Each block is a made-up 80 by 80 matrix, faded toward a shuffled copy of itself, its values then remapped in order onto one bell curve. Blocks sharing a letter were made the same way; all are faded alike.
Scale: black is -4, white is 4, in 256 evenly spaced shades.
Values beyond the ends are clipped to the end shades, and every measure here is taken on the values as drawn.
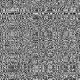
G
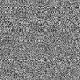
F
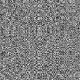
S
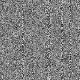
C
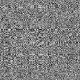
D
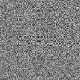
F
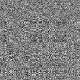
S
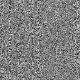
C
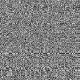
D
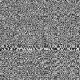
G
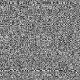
D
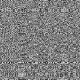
D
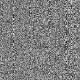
C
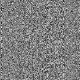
C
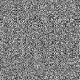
F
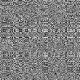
G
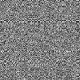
F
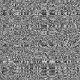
G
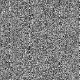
C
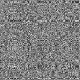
D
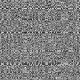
G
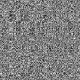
F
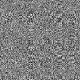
S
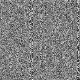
C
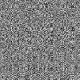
S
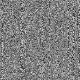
C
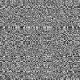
G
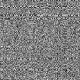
F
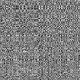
G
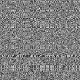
G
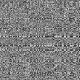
G
